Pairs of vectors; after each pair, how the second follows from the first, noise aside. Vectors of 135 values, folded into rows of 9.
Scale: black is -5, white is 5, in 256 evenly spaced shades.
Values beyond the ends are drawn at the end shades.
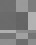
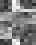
wrapped around, scaled up.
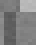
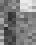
scaled up.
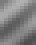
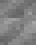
wrapped around, shrunk.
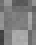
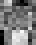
scaled up.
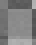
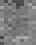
reversed, negated, partly zeroed.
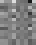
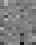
reversed, negated, partly zeroed.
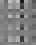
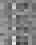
reversed, negated.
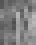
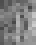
copied.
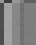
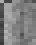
copied.
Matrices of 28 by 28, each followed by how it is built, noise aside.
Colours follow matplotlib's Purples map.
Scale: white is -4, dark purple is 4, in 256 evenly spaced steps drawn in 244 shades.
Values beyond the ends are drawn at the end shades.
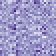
low rank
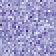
noise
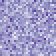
noise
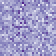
repeating rows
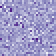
block diagonal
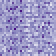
repeating rows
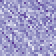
Toeplitz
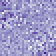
block diagonal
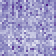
blocks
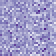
repeating rows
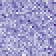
Toeplitz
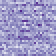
blocks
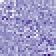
block diagonal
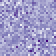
block diagonal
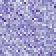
Toeplitz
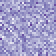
Toeplitz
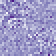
block diagonal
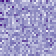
low rank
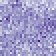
smooth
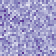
noise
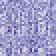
blocks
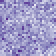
smooth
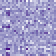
low rank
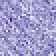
Toeplitz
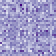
blocks
